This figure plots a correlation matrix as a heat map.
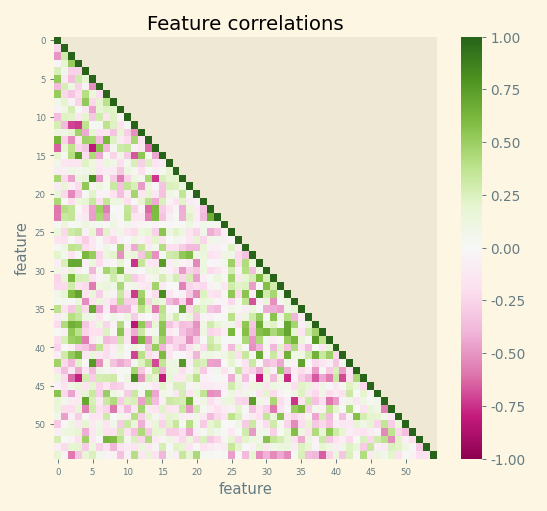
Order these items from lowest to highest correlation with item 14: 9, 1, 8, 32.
8, 1, 9, 32
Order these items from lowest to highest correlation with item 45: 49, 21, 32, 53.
21, 32, 49, 53
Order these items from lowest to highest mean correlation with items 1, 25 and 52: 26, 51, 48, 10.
48, 26, 51, 10
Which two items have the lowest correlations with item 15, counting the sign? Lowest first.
44, 11
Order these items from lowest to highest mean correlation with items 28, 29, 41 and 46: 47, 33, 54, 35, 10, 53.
54, 10, 53, 35, 47, 33
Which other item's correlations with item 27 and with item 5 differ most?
18
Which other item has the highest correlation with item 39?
37
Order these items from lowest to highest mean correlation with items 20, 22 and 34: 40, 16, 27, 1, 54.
16, 27, 1, 54, 40
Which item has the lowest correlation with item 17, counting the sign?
34
